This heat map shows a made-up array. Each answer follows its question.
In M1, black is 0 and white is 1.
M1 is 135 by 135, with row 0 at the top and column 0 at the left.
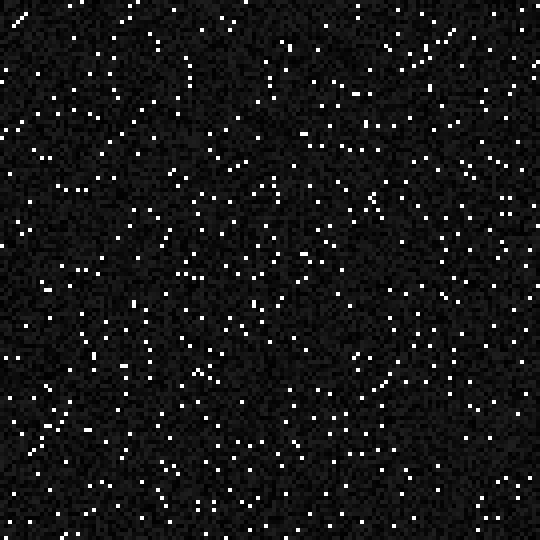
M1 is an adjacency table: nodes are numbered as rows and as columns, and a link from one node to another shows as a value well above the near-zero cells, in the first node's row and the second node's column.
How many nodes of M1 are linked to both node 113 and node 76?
2
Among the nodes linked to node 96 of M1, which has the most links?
node 95
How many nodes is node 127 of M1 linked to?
3
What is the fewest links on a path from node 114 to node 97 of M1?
5
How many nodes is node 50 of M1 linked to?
6
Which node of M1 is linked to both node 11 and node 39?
node 106
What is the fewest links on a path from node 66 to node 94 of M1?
4
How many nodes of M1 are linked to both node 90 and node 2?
2
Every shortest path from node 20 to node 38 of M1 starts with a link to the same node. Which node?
node 0
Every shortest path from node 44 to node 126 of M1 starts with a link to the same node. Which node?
node 24
